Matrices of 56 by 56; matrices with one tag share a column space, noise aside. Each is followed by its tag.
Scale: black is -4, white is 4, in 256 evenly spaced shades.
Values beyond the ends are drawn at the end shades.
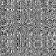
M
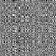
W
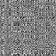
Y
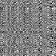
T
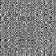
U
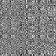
Y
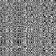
W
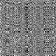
T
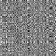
W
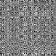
Y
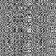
W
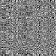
Y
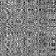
M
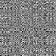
T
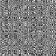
Y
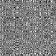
Y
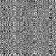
Y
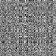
W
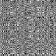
Y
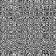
Y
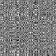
U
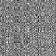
W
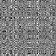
Y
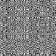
Y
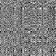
T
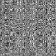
M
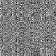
U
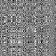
W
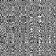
W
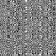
Y
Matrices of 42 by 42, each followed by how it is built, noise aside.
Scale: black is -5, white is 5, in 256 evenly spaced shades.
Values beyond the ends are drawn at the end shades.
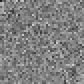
block diagonal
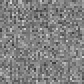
blocks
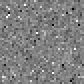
sparse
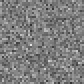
noise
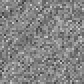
Hankel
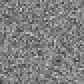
noise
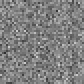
repeating rows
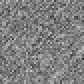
Hankel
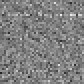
uneven rows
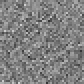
Hankel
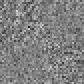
block diagonal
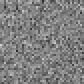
blocks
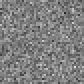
repeating rows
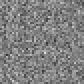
repeating rows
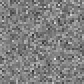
repeating rows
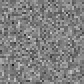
repeating rows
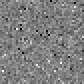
sparse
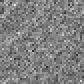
Hankel
